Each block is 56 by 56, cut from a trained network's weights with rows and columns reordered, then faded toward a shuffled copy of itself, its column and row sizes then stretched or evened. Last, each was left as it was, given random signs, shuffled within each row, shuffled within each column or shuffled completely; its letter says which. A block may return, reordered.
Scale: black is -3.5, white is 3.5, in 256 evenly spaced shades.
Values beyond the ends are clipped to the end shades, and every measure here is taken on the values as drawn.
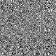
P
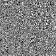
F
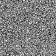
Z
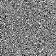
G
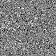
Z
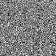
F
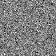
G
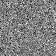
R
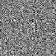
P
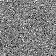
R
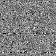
Z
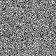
R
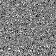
Z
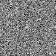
F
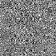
P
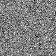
G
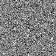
G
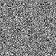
P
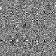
P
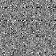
P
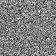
Z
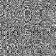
P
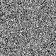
R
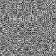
P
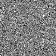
G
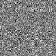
P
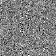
G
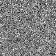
Z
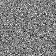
Z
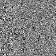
F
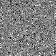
G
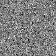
G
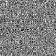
P
